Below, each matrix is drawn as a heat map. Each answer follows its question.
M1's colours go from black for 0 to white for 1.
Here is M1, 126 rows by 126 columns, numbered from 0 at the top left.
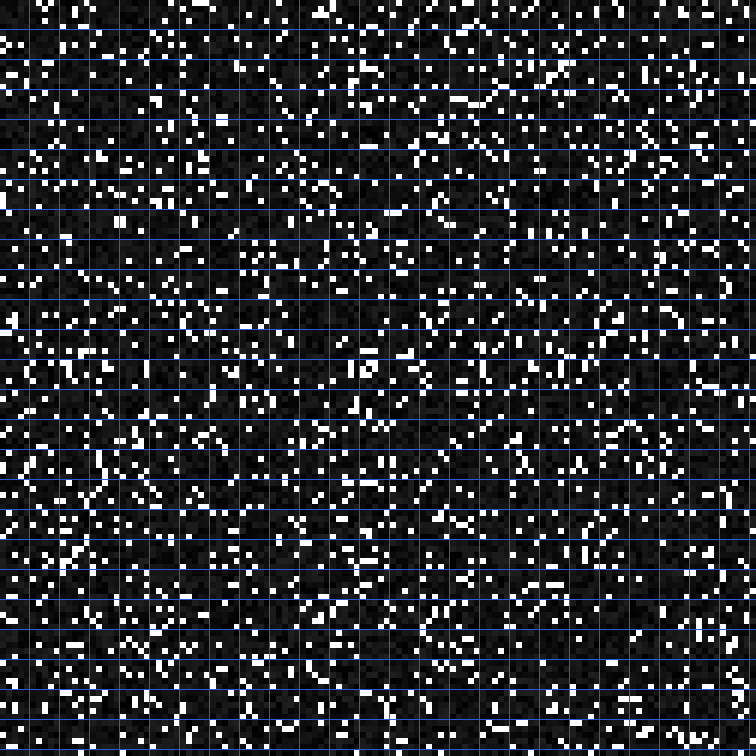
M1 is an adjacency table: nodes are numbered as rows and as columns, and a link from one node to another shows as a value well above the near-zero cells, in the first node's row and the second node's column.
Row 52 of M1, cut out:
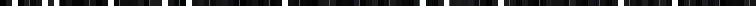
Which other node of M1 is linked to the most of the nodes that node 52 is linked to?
node 23
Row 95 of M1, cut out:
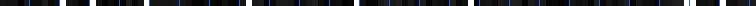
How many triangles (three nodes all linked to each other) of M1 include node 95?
6
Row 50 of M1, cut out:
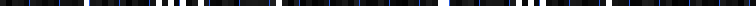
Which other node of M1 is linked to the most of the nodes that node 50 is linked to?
node 89
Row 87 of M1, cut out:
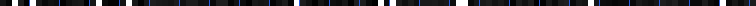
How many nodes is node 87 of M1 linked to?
11
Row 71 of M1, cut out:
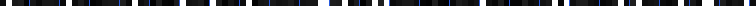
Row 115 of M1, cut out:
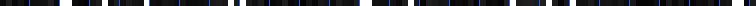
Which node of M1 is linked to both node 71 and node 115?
node 11
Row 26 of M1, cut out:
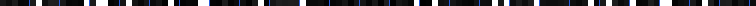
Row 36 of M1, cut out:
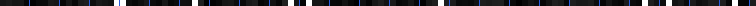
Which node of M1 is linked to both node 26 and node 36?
node 111
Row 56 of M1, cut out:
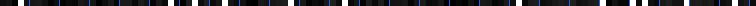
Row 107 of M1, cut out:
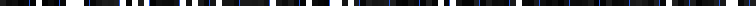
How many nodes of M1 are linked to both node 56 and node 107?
3
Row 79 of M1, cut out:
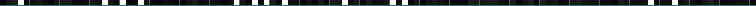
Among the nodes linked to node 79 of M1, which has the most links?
node 65
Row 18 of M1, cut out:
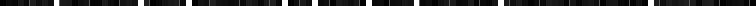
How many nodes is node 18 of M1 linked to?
9
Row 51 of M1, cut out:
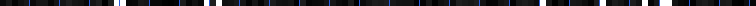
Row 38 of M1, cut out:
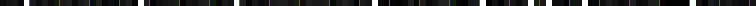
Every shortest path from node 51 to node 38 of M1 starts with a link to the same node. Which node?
node 19
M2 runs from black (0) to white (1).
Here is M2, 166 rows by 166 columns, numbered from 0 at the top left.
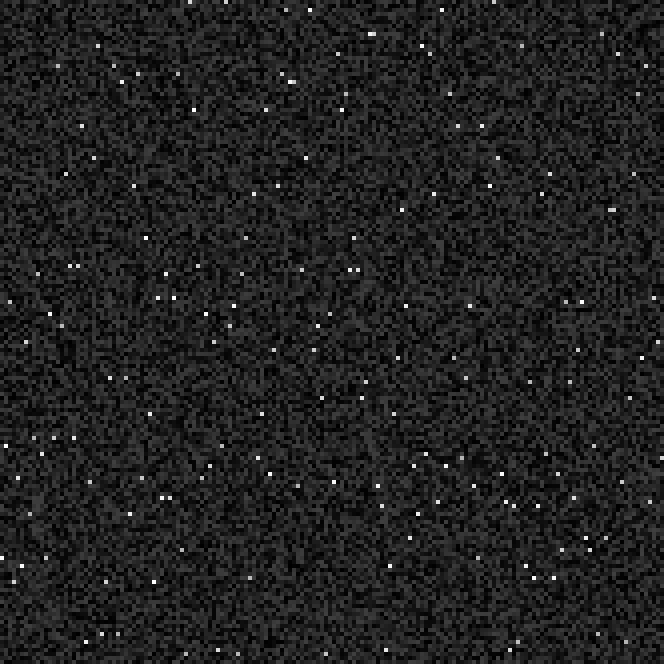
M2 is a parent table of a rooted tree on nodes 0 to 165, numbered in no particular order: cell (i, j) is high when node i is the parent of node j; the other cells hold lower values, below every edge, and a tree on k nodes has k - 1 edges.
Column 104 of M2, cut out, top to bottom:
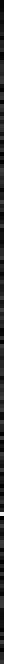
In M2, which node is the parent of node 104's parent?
126
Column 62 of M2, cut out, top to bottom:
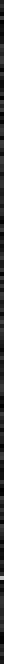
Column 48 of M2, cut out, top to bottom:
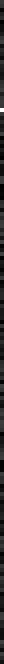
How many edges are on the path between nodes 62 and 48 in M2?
8
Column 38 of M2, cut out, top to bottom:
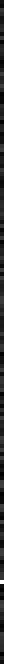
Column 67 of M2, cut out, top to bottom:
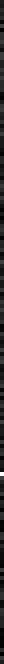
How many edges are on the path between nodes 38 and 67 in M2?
3
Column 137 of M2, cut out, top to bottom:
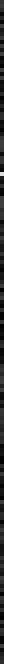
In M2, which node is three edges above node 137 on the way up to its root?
121
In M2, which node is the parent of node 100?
52
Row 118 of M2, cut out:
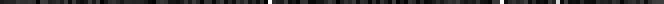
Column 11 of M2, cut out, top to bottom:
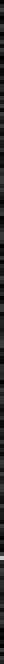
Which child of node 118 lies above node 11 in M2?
139
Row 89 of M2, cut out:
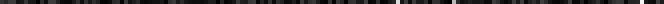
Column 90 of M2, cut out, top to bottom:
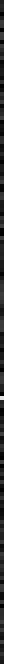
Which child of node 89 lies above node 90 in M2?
99
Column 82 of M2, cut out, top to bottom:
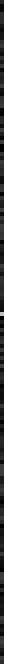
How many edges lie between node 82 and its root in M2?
5
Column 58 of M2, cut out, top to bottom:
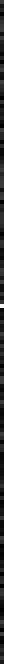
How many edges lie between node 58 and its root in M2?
4
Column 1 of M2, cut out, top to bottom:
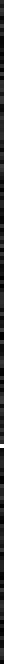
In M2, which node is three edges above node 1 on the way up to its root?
94
